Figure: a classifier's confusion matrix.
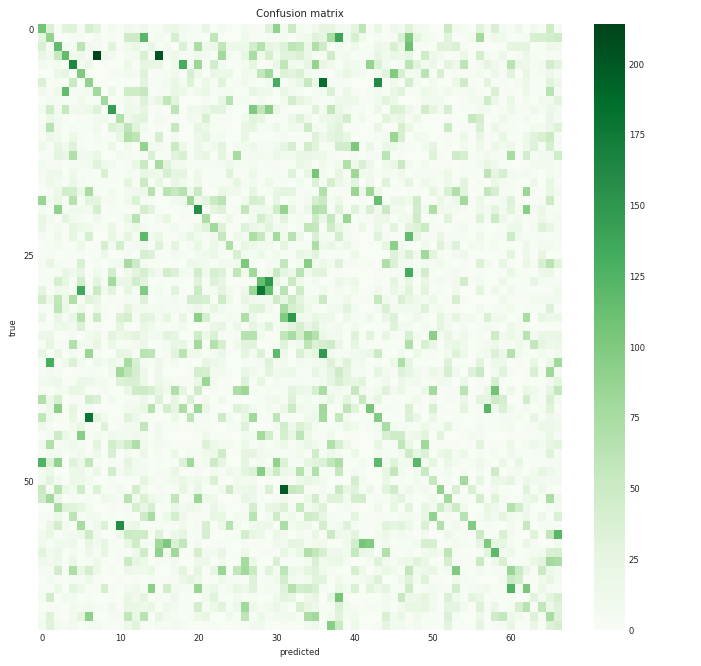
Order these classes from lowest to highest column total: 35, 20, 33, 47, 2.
33, 2, 47, 20, 35
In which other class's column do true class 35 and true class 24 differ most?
45
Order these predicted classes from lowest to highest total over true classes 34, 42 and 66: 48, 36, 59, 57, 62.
48, 59, 62, 36, 57
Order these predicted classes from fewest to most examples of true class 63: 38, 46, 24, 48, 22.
24, 48, 22, 46, 38
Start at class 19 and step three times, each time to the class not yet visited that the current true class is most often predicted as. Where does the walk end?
36
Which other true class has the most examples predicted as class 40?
13
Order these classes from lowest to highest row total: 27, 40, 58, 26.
26, 27, 58, 40
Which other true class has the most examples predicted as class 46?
37
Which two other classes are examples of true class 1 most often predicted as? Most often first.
38, 13
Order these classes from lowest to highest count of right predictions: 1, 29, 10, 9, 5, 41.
41, 10, 1, 5, 29, 9
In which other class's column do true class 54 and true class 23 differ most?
47
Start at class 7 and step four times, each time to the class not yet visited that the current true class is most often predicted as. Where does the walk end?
21
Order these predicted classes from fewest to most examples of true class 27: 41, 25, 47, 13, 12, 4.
41, 4, 12, 13, 25, 47
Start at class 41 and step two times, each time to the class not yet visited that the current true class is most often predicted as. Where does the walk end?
30
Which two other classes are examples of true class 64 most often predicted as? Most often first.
26, 62
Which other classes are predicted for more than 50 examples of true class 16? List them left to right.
35, 40, 57
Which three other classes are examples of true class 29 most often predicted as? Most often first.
28, 5, 13
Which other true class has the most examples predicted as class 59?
65
